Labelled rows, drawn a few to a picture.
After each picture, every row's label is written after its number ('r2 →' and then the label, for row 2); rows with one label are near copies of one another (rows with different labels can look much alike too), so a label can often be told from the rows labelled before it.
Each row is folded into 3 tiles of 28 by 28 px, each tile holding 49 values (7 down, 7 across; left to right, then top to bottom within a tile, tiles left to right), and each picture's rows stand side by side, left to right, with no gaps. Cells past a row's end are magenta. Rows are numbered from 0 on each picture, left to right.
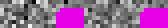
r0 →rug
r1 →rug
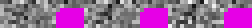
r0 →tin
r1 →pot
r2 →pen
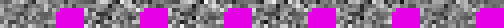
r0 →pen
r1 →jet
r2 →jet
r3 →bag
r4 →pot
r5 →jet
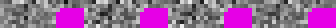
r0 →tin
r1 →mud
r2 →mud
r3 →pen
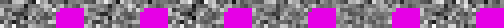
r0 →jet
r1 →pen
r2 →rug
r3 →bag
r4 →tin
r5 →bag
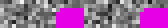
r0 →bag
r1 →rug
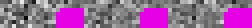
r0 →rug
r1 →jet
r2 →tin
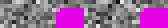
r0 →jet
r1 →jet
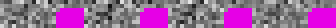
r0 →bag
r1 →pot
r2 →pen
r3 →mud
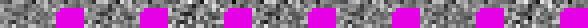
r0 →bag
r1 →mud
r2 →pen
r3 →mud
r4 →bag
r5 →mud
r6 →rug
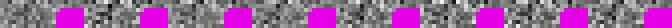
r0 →mud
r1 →pot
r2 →tin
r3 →jet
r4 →rug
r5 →tin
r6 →mud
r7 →rug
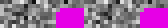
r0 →pen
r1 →rug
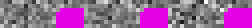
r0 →mud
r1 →tin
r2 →jet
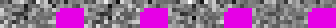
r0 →pot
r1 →pen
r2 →tin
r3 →mud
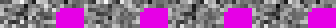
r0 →pen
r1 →tin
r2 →pot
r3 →pot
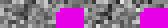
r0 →rug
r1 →pot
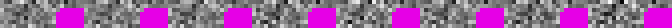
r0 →tin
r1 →bag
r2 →jet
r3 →rug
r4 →bag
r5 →rug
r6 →mud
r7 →pen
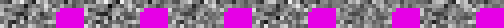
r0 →pen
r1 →pen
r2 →bag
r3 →bag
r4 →mud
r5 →jet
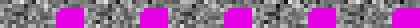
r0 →pen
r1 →mud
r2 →jet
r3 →pot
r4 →tin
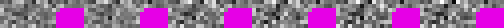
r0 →bag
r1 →tin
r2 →bag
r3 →rug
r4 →pen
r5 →pen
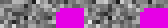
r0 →jet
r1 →mud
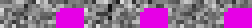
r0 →jet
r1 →pot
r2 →bag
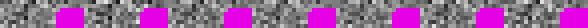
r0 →pot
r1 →tin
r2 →mud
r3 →rug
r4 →mud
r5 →mud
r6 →pen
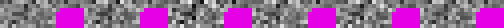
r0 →pot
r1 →mud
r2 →rug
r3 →rug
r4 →pen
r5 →mud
